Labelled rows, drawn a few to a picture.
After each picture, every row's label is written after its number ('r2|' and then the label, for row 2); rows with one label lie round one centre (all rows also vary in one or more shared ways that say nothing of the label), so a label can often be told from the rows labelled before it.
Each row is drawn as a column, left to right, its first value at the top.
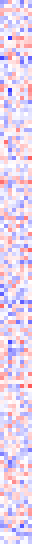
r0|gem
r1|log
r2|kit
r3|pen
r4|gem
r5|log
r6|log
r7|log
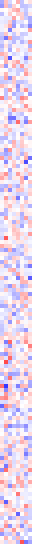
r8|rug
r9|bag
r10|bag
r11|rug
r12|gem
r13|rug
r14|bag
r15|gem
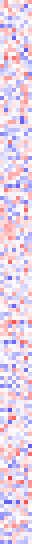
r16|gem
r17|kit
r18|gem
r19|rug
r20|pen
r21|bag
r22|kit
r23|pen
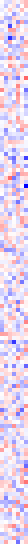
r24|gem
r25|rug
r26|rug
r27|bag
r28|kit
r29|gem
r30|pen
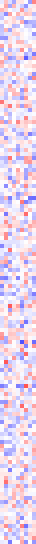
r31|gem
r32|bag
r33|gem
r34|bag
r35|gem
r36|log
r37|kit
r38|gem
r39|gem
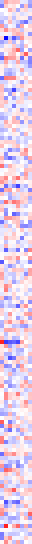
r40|rug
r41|rug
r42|log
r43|log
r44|rug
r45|pen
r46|pen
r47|log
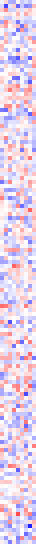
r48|pen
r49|pen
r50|gem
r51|log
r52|kit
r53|log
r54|pen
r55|log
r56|gem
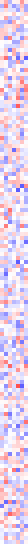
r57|kit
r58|bag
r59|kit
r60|log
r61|rug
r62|gem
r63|log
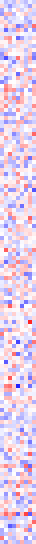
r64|bag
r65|log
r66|pen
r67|log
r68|gem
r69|rug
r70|log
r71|pen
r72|bag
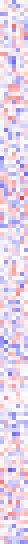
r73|pen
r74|rug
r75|kit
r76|log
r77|kit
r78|pen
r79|kit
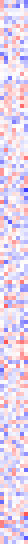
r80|bag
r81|gem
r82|rug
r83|pen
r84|pen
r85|bag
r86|rug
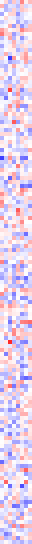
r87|bag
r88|pen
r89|bag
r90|gem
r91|kit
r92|kit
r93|pen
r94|pen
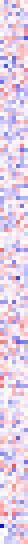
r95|bag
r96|log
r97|pen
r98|log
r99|gem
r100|log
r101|rug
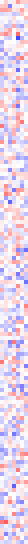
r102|bag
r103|bag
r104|kit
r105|bag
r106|kit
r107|gem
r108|pen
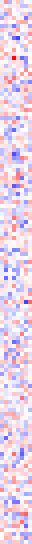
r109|rug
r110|gem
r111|gem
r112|rug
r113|rug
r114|bag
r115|log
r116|bag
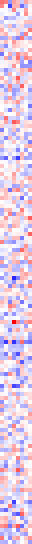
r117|bag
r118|kit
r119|pen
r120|gem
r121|kit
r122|log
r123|log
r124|log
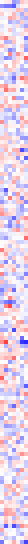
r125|gem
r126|pen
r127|pen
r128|rug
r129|pen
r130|log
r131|kit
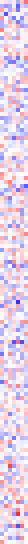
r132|rug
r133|pen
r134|log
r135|kit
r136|pen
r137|log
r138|pen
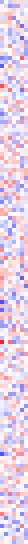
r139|log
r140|log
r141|gem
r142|log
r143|pen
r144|gem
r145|bag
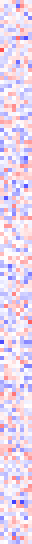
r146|log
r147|gem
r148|gem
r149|bag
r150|pen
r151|bag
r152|rug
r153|log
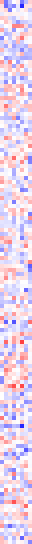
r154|rug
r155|rug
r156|rug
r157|kit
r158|pen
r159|pen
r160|bag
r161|bag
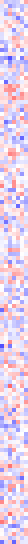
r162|kit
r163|bag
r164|log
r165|gem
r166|log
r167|kit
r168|gem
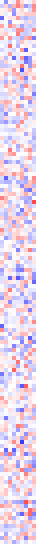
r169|pen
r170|bag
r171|pen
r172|bag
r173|bag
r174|gem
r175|kit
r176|log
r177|rug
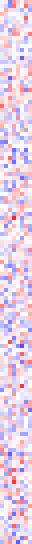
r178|gem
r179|pen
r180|rug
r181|bag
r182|kit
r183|kit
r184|bag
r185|bag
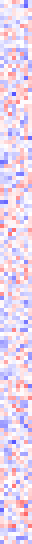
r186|kit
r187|bag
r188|kit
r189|pen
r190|kit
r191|kit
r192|rug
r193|log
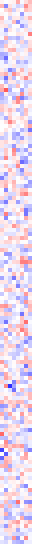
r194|bag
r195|gem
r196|gem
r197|gem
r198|kit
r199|kit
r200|bag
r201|bag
